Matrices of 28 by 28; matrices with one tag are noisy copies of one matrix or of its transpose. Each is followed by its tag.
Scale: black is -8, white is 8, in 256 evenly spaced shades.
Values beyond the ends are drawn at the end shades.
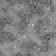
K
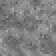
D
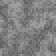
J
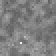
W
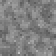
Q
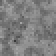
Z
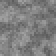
J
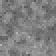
W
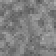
W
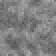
D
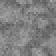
J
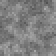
K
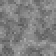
Z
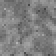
D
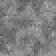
K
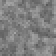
Q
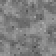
Z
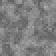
Z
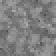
Q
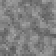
Q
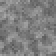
Q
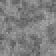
Z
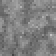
J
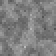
Z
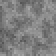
K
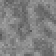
D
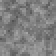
W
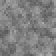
Q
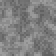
D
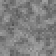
W
